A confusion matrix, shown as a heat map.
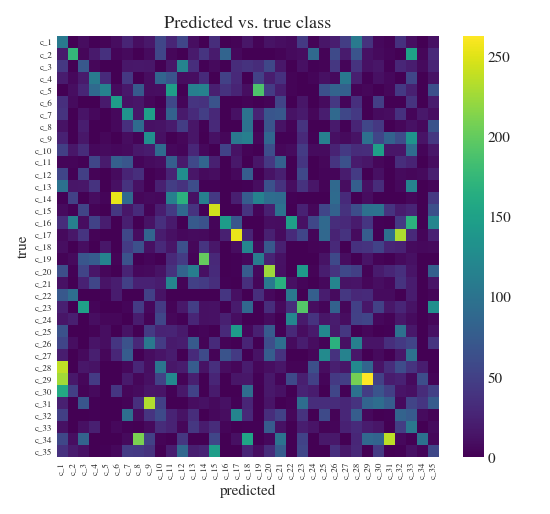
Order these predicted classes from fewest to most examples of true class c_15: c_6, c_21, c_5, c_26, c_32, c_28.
c_5, c_32, c_6, c_28, c_26, c_21
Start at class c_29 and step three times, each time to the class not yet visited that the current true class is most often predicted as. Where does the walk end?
c_10
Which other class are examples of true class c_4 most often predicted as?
c_27
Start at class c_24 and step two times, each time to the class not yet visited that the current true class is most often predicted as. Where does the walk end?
c_2
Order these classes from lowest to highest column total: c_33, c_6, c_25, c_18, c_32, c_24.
c_24, c_6, c_25, c_32, c_18, c_33
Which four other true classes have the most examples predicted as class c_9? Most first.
c_31, c_7, c_26, c_17
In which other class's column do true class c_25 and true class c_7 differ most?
c_17
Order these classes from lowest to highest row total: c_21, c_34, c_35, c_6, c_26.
c_6, c_35, c_21, c_26, c_34
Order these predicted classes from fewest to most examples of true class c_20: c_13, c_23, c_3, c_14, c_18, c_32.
c_14, c_32, c_3, c_18, c_13, c_23
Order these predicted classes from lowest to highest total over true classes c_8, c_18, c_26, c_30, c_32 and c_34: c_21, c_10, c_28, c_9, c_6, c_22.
c_22, c_6, c_10, c_9, c_21, c_28
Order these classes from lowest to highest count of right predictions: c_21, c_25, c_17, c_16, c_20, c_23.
c_25, c_16, c_21, c_23, c_20, c_17
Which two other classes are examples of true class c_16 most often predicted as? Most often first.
c_33, c_22
